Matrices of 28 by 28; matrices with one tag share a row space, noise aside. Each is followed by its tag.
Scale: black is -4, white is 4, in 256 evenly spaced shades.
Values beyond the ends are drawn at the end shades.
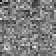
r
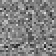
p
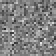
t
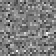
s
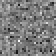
s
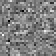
s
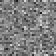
t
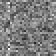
s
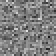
t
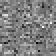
r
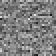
r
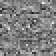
r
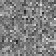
t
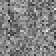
s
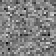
s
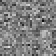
r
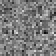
t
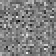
p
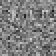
s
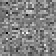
p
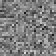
t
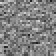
r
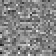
r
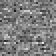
r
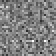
p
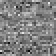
r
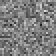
t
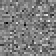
t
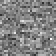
r
